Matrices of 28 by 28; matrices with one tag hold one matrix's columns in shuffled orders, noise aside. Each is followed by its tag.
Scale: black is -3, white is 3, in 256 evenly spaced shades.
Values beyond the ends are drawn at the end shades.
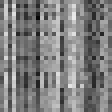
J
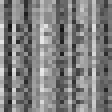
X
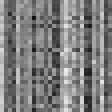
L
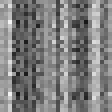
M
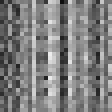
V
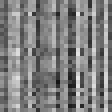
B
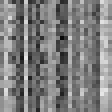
V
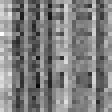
J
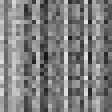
V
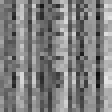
J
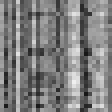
B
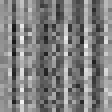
X
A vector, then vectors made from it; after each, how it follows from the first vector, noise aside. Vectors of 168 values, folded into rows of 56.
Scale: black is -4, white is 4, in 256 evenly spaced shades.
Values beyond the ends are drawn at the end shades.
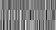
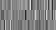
reversed, partly zeroed.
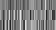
copied.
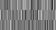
reversed, partly zeroed.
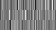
reversed, negated, partly zeroed.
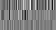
reversed, partly zeroed.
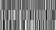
copied.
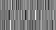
reversed, partly zeroed.
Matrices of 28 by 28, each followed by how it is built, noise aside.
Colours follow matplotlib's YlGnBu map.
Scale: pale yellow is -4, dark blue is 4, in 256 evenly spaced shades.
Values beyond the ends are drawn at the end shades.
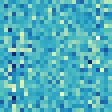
uneven columns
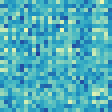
blocks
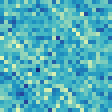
Toeplitz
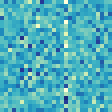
uneven columns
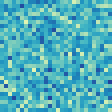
noise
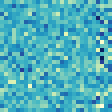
uneven columns
